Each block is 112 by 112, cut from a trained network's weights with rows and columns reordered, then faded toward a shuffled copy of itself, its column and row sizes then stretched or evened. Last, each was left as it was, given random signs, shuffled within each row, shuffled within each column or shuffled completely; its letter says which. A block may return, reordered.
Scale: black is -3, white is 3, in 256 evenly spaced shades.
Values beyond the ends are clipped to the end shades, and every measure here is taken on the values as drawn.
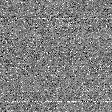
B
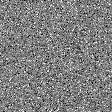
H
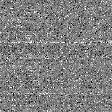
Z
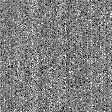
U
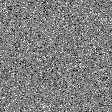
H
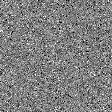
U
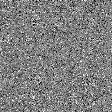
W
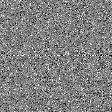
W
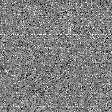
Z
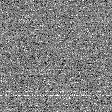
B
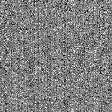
Z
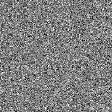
Z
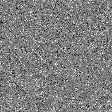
U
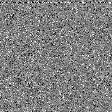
W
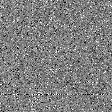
W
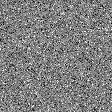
H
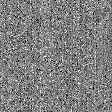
U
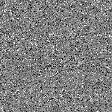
W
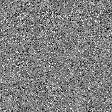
W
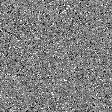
B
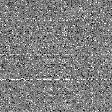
Z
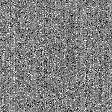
U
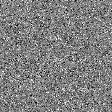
B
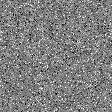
H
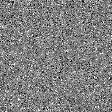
W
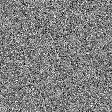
H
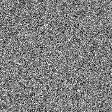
W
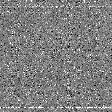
Z
